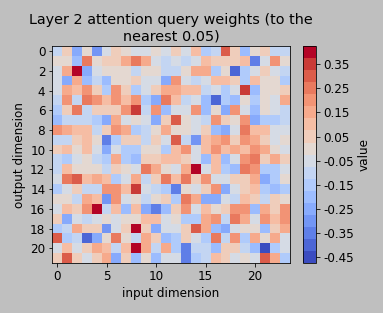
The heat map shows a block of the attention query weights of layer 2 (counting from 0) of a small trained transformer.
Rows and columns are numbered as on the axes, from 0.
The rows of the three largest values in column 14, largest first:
12, 18, 6
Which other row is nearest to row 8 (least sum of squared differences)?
4
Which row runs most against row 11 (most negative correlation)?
20
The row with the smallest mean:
7
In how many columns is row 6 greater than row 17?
10
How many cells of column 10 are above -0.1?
15
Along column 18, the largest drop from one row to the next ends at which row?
2
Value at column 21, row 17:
0.2
